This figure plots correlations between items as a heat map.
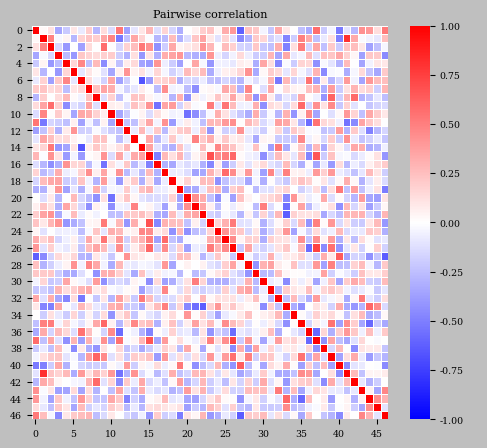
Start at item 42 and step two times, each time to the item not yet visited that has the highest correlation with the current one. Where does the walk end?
39
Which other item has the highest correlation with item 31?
17
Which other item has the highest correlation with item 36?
6
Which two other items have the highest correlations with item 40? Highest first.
27, 19
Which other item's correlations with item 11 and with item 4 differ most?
37
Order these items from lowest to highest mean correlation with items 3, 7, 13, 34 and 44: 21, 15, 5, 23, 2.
21, 5, 2, 15, 23
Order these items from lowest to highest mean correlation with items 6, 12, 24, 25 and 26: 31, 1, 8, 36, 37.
36, 1, 31, 8, 37
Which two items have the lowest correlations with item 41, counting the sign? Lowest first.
11, 40
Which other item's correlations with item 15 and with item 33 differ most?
2
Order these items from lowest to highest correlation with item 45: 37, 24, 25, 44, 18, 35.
35, 25, 37, 18, 24, 44
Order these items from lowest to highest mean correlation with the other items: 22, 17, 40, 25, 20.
40, 20, 22, 17, 25
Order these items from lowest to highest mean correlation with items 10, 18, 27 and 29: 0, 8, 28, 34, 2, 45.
28, 0, 8, 34, 45, 2
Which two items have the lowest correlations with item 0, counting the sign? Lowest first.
27, 40
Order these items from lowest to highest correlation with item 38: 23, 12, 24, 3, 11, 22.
22, 12, 24, 23, 11, 3
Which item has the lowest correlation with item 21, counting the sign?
33
